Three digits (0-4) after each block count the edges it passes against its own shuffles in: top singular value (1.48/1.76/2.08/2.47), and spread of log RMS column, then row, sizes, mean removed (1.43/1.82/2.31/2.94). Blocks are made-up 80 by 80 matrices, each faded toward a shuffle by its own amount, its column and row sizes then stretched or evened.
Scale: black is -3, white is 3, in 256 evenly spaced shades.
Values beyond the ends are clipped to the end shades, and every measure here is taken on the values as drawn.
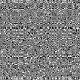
4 0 3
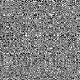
3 0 3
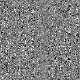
0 4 2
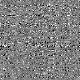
1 2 4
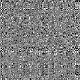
3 3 3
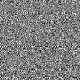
3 0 3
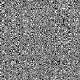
2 3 1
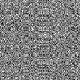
4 1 0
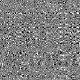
3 1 3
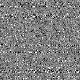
2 0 3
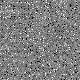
1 0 1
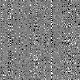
3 4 2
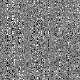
2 4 0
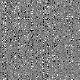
0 4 2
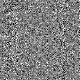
0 3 1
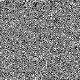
1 3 1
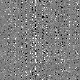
1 4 2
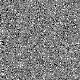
1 2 0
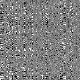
3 4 2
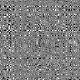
4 4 4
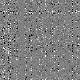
2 4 2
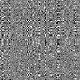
4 4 3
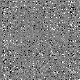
0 3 3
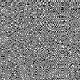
4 1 1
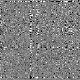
3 3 3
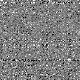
2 1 3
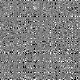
2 4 4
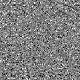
2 0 1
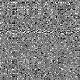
3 0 3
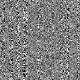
2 4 0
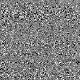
1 1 3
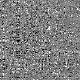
2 3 2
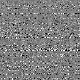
2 0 4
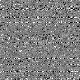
3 0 4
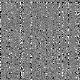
1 4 2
